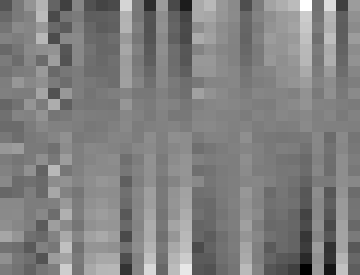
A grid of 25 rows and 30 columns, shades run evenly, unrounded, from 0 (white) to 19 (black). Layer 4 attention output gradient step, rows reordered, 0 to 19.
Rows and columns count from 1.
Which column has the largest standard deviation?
26
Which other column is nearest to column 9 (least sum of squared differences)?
10
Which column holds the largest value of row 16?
4
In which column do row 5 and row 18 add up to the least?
5
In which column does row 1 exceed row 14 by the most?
16
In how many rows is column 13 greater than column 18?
12
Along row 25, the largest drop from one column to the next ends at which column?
29
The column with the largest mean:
28
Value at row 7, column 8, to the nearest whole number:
11
